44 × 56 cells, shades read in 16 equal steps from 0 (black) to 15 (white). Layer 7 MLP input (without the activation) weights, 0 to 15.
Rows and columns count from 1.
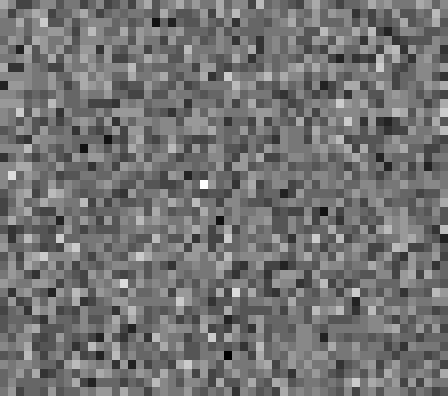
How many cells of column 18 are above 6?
30
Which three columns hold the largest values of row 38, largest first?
27, 20, 29
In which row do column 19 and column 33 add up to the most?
1
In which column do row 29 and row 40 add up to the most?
4
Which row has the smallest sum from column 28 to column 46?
7
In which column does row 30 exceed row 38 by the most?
41
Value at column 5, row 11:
6
